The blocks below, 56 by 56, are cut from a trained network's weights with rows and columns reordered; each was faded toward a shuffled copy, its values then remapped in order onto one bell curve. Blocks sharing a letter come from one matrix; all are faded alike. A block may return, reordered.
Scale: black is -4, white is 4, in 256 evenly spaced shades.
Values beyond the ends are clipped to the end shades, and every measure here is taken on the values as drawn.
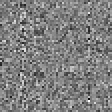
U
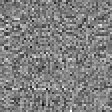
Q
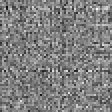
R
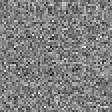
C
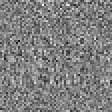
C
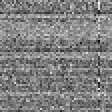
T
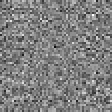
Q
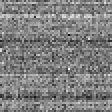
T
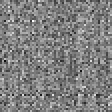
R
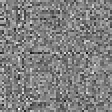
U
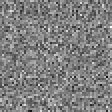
C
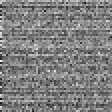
T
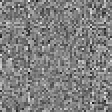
U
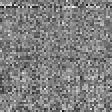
R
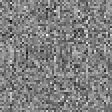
U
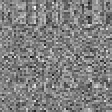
Q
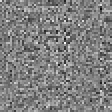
U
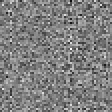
U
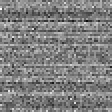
T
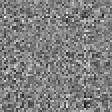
U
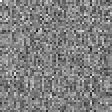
Q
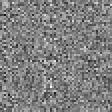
U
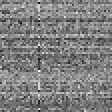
T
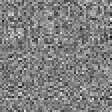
Q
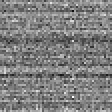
T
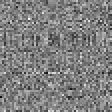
Q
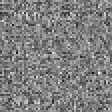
R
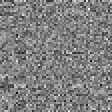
Q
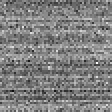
T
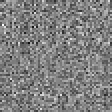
C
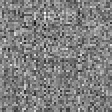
U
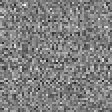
Q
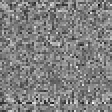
R
